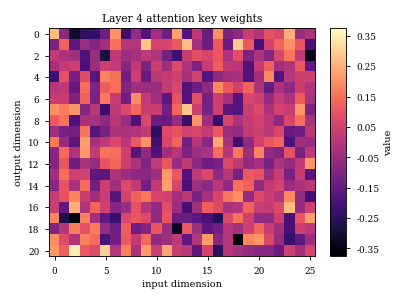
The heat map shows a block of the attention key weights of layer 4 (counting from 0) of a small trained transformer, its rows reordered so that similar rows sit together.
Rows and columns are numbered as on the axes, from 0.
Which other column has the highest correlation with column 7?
4
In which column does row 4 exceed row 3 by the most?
3
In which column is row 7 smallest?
5
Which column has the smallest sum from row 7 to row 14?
10
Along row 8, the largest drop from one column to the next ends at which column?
2
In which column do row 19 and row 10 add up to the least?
18
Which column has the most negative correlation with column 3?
23
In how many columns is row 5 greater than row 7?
10
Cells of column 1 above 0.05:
11
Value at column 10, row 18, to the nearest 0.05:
0.1
